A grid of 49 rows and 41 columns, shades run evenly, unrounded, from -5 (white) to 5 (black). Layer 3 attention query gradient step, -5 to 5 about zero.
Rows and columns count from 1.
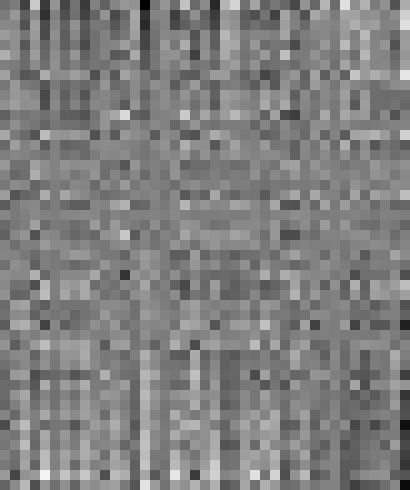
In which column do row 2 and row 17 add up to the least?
41
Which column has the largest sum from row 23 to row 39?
37
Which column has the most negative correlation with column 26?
11
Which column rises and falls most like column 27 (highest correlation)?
3
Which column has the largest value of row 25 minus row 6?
29
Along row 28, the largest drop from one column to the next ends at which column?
14
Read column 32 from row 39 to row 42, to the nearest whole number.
0 0 0 1
